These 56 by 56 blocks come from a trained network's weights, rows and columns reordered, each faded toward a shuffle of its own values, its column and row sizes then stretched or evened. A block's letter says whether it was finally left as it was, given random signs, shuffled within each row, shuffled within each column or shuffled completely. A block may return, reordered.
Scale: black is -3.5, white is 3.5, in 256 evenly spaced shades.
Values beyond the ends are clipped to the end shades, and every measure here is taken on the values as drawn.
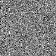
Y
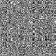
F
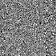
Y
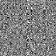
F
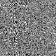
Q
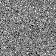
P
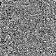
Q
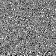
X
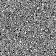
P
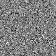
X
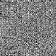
F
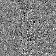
Y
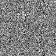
Y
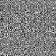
F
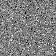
P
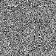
Q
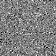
X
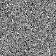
Y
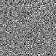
F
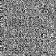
F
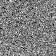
P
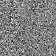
Y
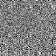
F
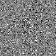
Q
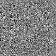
Q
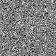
Y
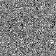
Q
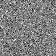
P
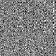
F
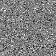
X
